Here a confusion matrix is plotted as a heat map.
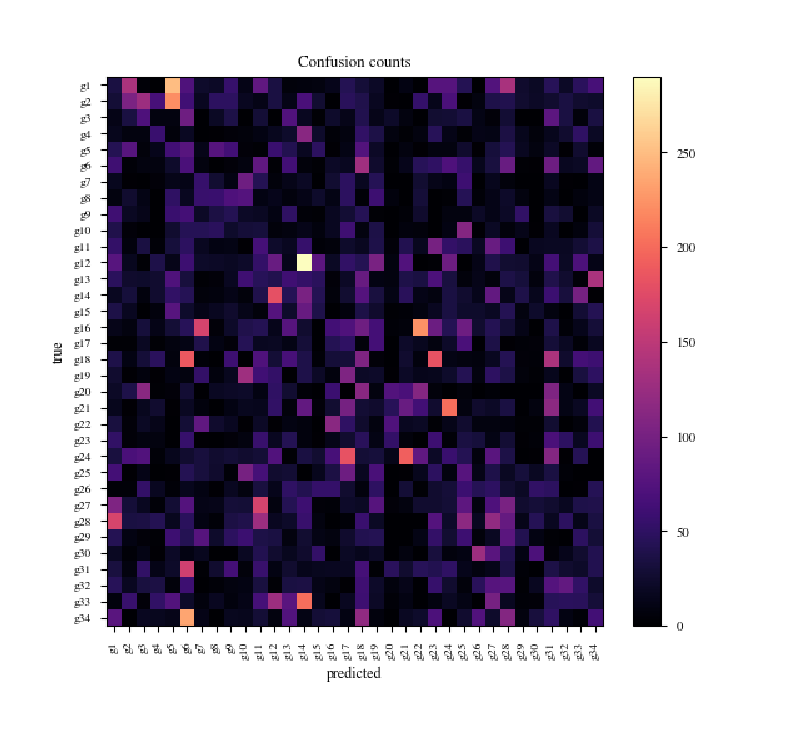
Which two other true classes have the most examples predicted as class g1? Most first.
g28, g27
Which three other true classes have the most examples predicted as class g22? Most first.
g16, g20, g24
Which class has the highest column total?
g6
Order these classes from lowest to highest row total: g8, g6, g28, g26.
g8, g26, g6, g28
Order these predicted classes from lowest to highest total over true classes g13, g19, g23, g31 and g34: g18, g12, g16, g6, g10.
g16, g12, g10, g18, g6
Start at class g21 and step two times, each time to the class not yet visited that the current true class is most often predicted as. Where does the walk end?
g17
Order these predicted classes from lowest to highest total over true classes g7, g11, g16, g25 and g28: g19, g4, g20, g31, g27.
g20, g4, g31, g19, g27
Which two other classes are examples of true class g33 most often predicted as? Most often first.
g14, g12
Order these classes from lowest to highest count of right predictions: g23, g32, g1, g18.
g1, g23, g32, g18
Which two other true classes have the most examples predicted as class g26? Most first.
g30, g34
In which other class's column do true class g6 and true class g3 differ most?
g18
